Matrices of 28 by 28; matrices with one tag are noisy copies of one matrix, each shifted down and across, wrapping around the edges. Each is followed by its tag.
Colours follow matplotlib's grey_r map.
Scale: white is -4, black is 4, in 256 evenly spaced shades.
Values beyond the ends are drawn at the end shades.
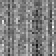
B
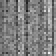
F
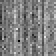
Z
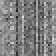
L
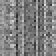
L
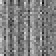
Z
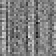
F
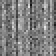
Z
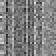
L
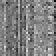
L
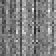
Z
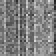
L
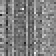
L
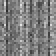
Z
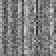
Z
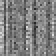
F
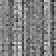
F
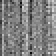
F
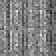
B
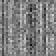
B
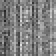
B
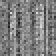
F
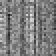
F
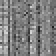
F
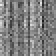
Z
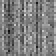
B
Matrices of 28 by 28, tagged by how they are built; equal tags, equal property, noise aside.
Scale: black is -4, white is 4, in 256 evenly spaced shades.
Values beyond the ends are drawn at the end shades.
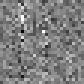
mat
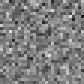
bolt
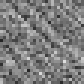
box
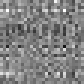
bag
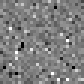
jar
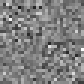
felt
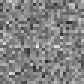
bolt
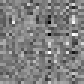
bag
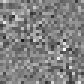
felt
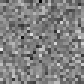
bolt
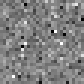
jar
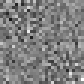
felt
